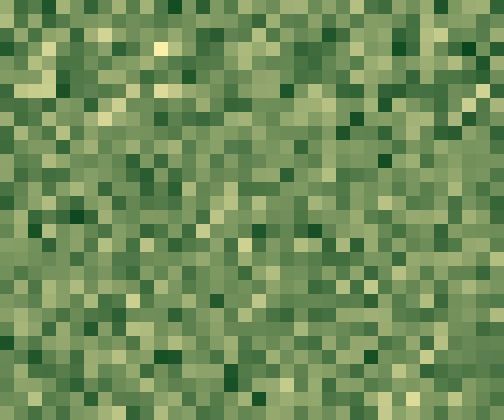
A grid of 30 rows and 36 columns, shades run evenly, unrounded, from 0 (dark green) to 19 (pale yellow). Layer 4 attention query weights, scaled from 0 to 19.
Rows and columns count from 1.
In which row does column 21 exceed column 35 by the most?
28
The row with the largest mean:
21
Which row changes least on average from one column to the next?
19
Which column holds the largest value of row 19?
36
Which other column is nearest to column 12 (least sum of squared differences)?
13
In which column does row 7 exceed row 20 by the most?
35
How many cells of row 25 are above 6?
28
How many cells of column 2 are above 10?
10
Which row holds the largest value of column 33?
29
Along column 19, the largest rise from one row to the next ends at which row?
3
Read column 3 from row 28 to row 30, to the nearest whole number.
10 14 5
